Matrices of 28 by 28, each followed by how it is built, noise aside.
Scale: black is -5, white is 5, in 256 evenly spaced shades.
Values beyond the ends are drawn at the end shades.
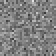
noise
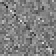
diagonal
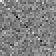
diagonal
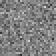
noise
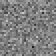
noise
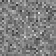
noise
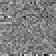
uneven rows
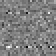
uneven rows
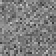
Hankel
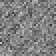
Hankel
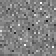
sparse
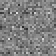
uneven rows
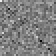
diagonal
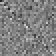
diagonal
